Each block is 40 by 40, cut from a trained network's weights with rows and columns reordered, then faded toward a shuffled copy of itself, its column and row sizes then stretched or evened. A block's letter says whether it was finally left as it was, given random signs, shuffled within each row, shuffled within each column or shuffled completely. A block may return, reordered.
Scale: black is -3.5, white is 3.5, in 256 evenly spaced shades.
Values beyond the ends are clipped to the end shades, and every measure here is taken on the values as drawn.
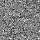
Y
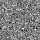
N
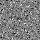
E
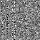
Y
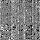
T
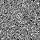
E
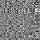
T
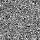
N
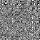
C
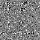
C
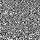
N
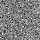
E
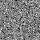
E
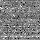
N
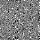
Y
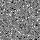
E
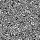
E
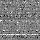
N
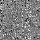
Y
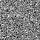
E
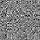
T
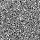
E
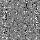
Y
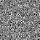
C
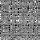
T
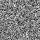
E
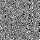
Y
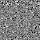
N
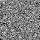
E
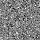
E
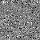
N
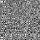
T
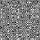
T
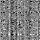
T
